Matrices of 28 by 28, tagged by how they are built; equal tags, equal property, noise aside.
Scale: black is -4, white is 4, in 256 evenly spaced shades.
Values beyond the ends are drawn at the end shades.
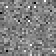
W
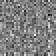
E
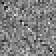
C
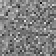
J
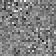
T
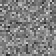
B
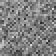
J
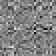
E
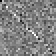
C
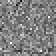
B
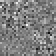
T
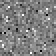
W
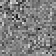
T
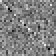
C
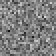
B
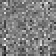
E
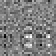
E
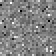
W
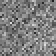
J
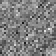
J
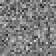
B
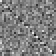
C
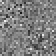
T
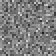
B
